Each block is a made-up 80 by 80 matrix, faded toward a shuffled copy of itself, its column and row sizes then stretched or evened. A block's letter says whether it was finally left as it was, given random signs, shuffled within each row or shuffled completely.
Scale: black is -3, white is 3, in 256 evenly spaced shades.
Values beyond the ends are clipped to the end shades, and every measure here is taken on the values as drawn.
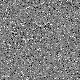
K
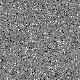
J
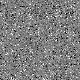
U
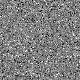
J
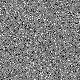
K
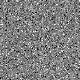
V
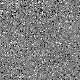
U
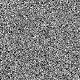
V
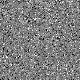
U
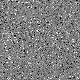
J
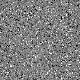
U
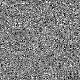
V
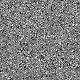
U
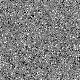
J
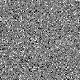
V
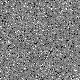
K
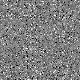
U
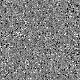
V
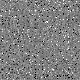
V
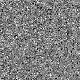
V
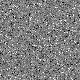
K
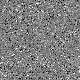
J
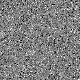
K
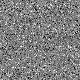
J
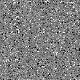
V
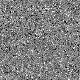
J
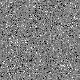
U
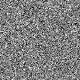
J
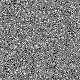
K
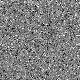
K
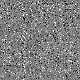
V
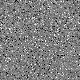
J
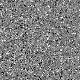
U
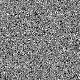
J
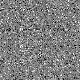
V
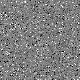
V
